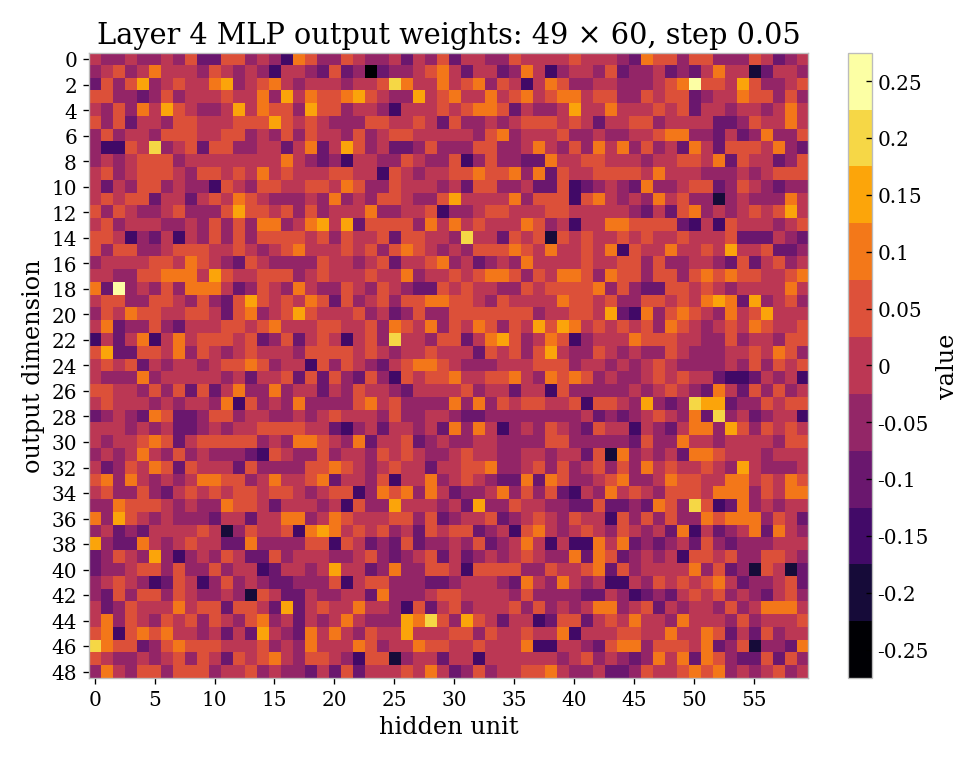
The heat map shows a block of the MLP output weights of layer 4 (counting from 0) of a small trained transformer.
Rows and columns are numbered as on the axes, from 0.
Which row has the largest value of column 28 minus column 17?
44
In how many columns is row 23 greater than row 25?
24
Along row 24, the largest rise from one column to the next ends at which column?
19
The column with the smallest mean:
45
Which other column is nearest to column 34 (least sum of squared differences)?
7
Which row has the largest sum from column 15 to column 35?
3
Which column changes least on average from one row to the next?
8
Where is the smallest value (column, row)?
23, 1
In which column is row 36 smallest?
43
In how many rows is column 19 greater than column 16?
20
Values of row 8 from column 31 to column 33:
-0.15 -0.05 0.05
